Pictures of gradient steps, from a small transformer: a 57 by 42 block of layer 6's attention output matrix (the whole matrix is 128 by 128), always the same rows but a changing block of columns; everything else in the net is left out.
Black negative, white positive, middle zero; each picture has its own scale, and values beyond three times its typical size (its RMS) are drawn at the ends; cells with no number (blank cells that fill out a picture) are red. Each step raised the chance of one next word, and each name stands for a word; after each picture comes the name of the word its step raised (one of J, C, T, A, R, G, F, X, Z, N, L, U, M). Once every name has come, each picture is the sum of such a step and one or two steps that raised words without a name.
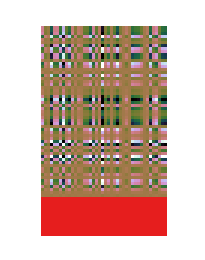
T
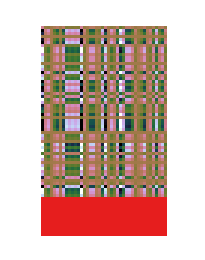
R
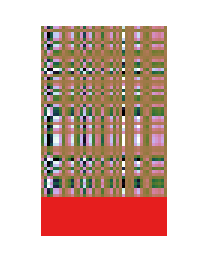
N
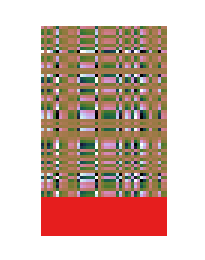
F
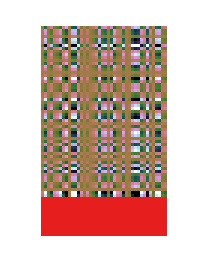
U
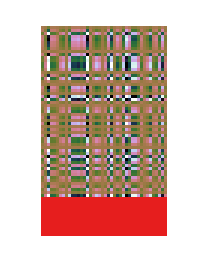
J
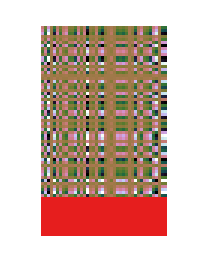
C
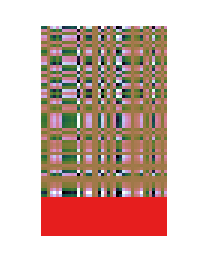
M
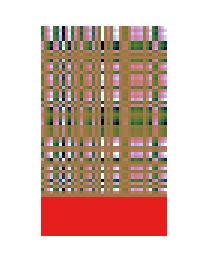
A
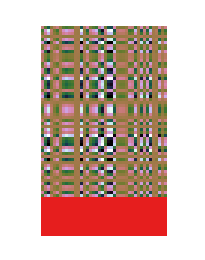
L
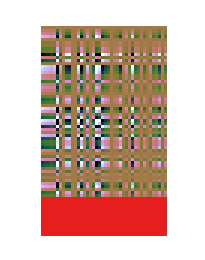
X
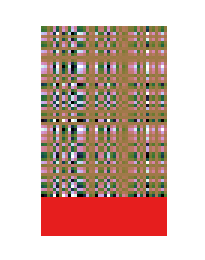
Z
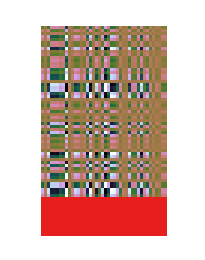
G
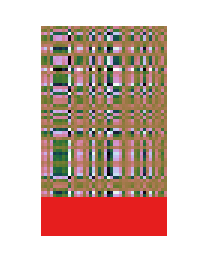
M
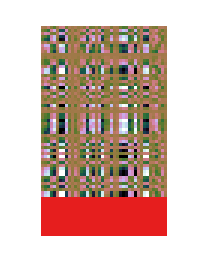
R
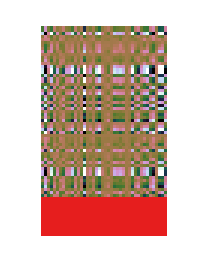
Z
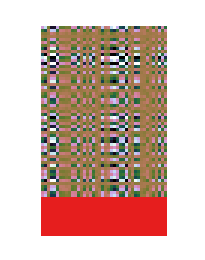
C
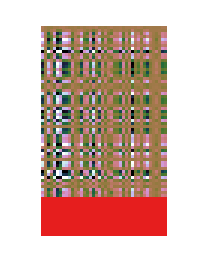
F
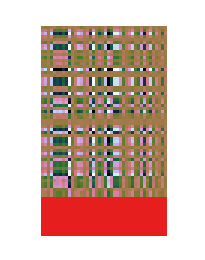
N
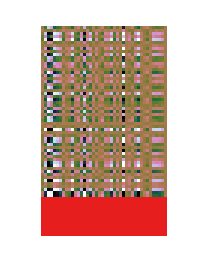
Z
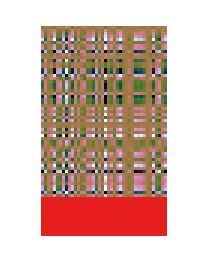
L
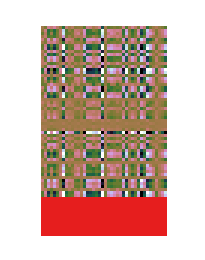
G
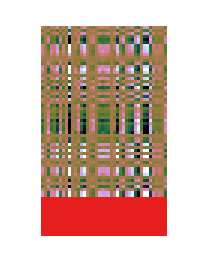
R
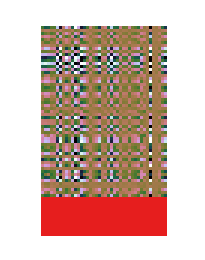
C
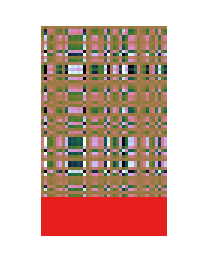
X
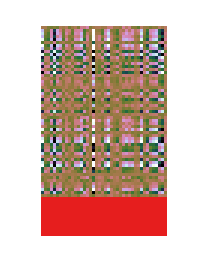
N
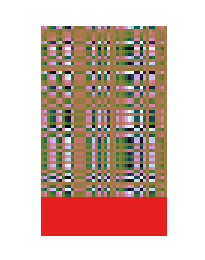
R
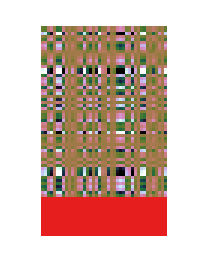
Z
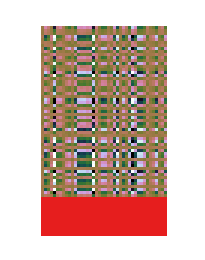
T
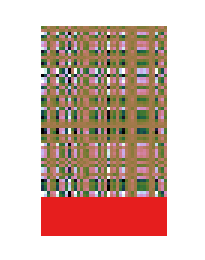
F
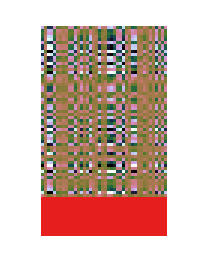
L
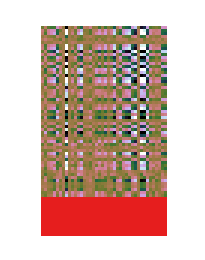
F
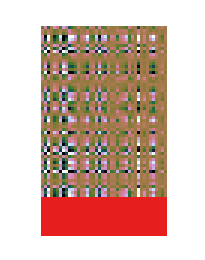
U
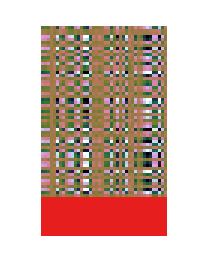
T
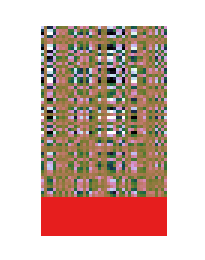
F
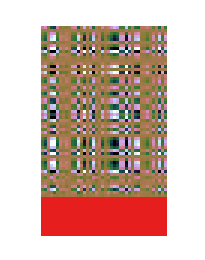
F
